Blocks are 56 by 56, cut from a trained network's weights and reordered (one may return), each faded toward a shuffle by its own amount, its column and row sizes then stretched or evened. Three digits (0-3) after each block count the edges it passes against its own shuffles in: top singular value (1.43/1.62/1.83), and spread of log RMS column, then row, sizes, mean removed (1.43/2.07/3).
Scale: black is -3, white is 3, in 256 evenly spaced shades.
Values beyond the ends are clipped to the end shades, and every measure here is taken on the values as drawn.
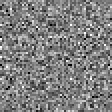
2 1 1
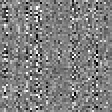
3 3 1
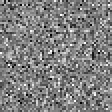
0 0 1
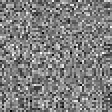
3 0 1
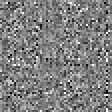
0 2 1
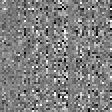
1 3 1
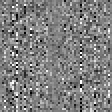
1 3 0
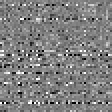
1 1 3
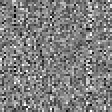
2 2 0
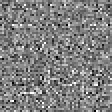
0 0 2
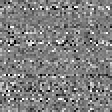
2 1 3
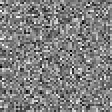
2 1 0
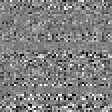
3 1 3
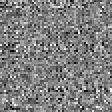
1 0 2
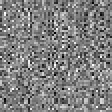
3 2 1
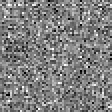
0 1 0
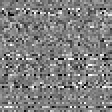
2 1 3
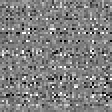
1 2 3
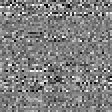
3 0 3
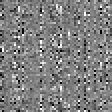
0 3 1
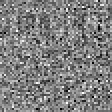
1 1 1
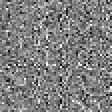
2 2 0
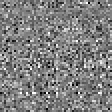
1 1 2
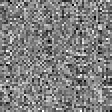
3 1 0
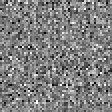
1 0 2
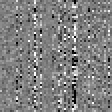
2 3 0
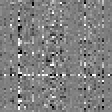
2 3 1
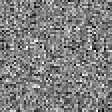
2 0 1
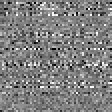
3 0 3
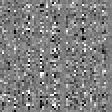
0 3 1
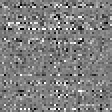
2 2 3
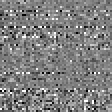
0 1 3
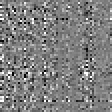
1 3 2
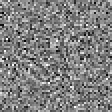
1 0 1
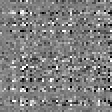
3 2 3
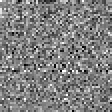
1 0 2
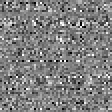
1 0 3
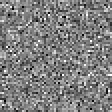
0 0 0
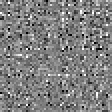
0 2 2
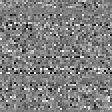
0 0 3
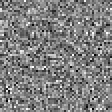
2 0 1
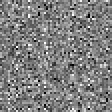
2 2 0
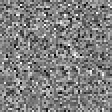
2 1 1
